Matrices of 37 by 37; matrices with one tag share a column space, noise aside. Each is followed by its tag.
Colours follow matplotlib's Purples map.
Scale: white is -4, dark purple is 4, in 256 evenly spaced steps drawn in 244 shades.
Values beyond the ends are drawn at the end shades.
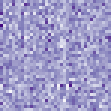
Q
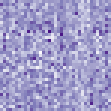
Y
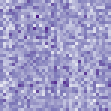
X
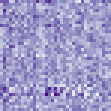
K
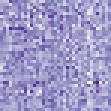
X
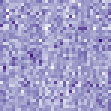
X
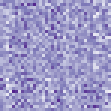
Q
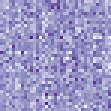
Y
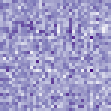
Y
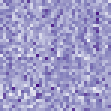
K
